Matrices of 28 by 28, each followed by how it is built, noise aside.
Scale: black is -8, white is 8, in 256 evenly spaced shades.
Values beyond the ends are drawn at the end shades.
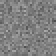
blocks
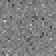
sparse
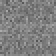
repeating columns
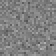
noise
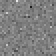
sparse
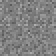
repeating columns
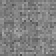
blocks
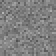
noise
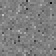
sparse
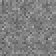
repeating columns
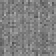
blocks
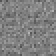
blocks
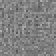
blocks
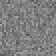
noise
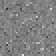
sparse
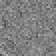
noise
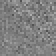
upper triangular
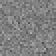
noise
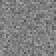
noise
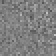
upper triangular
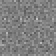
repeating columns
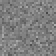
noise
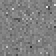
sparse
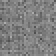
blocks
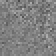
upper triangular
